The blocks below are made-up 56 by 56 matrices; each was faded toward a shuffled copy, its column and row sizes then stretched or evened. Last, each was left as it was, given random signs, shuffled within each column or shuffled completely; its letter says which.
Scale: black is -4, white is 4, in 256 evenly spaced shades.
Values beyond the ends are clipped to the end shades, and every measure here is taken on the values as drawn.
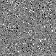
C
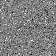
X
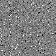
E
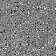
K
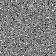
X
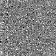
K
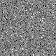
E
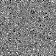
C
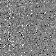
C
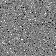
X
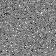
X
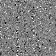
E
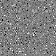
K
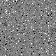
E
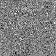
K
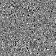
K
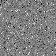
X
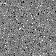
X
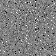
E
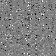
K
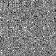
K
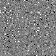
K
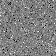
X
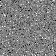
X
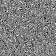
X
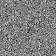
E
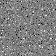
X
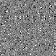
K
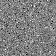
X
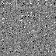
C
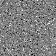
X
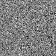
E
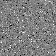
X
